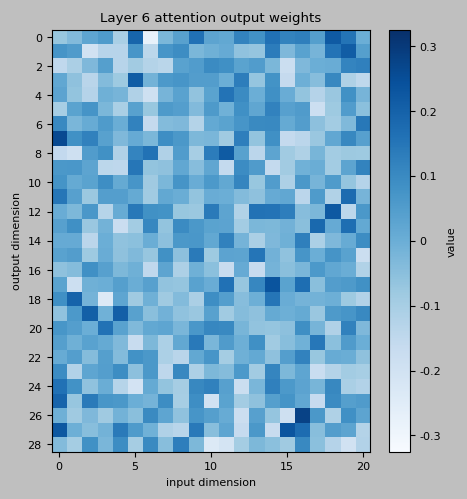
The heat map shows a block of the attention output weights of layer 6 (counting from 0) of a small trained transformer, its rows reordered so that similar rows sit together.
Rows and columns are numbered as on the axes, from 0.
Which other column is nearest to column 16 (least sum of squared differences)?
9
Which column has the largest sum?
0
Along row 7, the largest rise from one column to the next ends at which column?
12
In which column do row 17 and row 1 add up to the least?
2
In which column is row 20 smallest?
18
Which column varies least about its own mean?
7
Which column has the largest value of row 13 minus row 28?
19
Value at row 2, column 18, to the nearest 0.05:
0
